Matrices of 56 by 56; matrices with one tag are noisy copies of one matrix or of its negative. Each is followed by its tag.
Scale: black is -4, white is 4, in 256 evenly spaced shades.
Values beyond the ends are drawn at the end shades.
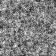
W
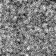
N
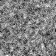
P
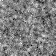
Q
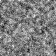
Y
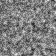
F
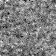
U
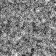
F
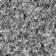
P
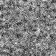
U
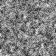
P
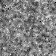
Q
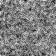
U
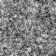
Q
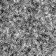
Q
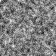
Y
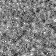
F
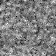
U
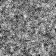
P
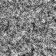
F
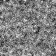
U
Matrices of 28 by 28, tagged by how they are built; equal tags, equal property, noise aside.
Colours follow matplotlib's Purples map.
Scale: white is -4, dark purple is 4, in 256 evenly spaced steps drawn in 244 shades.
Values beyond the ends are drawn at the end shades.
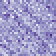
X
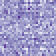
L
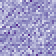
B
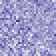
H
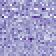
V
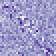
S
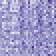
L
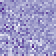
H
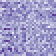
L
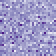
V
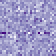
V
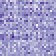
L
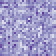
L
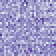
L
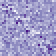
S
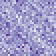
X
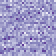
L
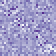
S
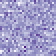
V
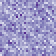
X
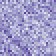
X
